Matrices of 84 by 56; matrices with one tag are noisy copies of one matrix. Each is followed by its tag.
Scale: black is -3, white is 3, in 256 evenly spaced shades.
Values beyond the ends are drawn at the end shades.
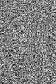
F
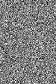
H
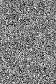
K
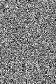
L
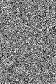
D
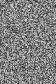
L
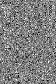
D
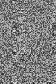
F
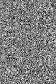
K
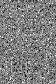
L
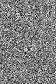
D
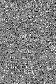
L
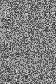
D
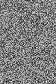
H
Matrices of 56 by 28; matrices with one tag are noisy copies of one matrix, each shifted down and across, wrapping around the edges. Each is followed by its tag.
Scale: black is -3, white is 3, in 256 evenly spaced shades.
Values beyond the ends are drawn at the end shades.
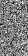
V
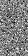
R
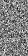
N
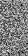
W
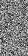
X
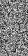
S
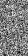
V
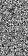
N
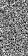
N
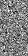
R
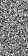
N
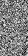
X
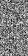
R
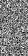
R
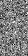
V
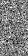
W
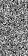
V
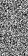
N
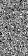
W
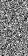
S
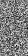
S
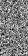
V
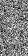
V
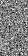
W
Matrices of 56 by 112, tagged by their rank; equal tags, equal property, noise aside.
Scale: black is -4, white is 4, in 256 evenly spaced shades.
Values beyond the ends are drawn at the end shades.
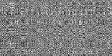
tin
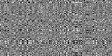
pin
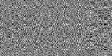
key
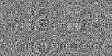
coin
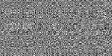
tin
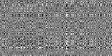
pin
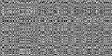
pin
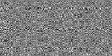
tin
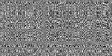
coin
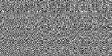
tin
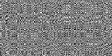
tin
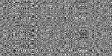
coin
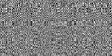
tin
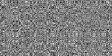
key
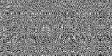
tin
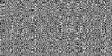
key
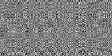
key
